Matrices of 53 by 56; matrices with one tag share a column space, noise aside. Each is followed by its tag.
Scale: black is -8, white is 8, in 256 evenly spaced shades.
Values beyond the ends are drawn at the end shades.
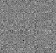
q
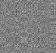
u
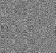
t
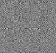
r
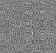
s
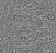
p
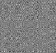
p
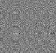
s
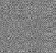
p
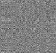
r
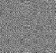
t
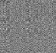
r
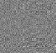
u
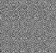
p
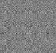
s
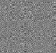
p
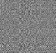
u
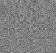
r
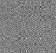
p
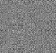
q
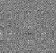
s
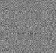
s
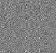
p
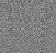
r
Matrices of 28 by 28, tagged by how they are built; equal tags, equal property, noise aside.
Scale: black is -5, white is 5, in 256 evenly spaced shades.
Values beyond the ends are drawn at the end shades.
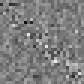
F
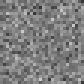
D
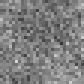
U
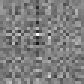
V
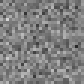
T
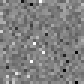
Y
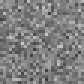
D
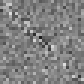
F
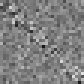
F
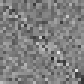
F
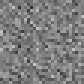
T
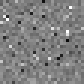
Y
